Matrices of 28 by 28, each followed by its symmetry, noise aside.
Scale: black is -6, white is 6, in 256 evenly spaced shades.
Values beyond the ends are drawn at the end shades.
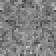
mirrored left to right.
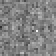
mirrored top to bottom.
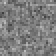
no symmetry.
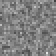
no symmetry.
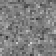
antisymmetric.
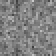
mirrored top to bottom.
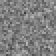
antisymmetric.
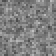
no symmetry.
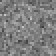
symmetric.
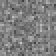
mirrored top to bottom.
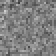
antisymmetric.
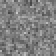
no symmetry.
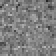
no symmetry.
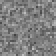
symmetric.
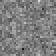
mirrored top to bottom.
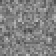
mirrored left to right.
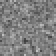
antisymmetric.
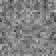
mirrored left to right.
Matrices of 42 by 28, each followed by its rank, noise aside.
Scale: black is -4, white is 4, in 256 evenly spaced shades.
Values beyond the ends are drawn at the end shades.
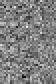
eight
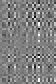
two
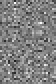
six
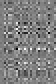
two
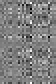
two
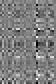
two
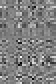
three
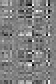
two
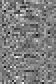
six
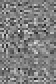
four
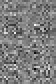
six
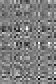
three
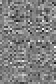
six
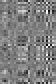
two
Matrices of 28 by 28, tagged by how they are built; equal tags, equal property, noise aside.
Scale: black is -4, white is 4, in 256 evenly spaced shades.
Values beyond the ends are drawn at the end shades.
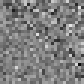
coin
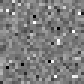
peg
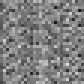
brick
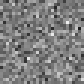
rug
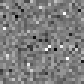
peg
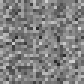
brick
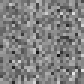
brick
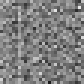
brick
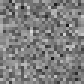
rug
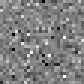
peg
